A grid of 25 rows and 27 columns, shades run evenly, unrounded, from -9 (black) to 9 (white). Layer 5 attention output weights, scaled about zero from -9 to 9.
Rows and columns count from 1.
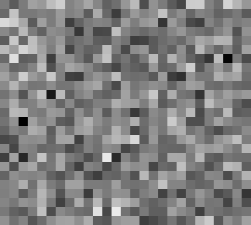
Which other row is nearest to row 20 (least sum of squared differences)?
21
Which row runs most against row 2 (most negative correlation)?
17
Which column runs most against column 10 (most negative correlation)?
16
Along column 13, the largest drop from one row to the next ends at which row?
10
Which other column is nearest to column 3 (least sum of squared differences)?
1
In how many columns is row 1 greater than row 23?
14
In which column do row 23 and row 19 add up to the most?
20
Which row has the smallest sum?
22
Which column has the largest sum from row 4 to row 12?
2
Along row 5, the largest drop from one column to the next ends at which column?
3
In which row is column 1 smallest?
18
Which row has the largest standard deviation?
7
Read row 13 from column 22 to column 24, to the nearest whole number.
-4 0 -1
